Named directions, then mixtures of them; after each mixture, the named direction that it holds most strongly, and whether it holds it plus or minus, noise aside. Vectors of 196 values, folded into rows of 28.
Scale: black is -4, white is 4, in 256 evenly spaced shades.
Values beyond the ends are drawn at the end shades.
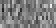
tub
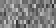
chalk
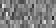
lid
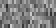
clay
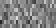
clay, plus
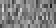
tub, minus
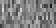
tub, minus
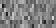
lid, minus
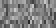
clay, plus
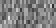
chalk, plus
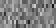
chalk, plus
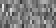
clay, plus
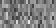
lid, plus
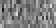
tub, plus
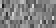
lid, minus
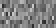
lid, minus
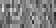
tub, minus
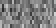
clay, minus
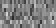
lid, plus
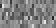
lid, plus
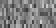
chalk, minus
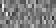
lid, plus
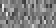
lid, plus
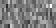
clay, plus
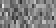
lid, plus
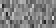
lid, minus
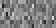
lid, minus
